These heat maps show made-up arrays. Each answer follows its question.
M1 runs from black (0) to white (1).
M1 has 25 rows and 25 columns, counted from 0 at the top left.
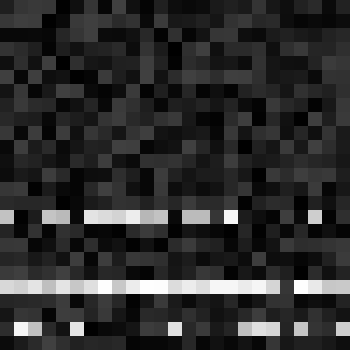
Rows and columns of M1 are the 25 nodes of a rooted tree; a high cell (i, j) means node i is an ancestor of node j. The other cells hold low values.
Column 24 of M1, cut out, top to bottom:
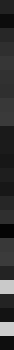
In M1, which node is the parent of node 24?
23
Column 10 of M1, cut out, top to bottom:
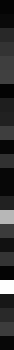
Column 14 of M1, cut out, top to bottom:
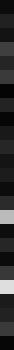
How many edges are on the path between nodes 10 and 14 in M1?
2
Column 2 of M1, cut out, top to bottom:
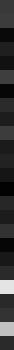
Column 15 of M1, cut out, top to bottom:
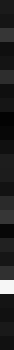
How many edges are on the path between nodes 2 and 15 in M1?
3
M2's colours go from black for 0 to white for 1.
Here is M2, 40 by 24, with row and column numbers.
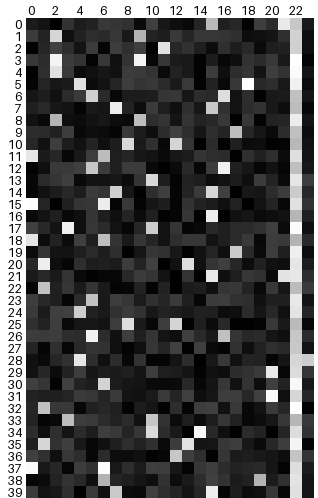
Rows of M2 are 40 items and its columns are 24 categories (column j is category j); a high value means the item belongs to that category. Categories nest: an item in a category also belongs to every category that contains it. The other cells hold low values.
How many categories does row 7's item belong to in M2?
3
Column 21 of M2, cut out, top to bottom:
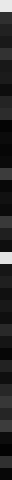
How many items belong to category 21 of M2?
2
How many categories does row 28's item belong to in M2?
3
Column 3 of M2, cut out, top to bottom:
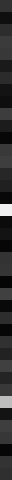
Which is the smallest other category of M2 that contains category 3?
10
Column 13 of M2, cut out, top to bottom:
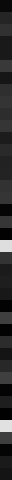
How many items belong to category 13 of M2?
2
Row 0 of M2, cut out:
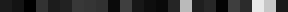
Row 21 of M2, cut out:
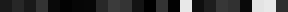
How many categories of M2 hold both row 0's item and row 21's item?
3
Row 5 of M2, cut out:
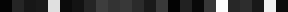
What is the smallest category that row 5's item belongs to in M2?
18
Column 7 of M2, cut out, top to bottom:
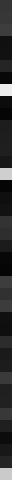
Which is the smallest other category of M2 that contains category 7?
15
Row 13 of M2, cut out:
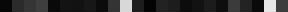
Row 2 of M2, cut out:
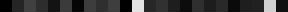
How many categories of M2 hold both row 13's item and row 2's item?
1
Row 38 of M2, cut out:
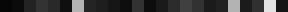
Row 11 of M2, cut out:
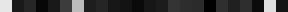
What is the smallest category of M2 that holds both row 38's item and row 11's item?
6
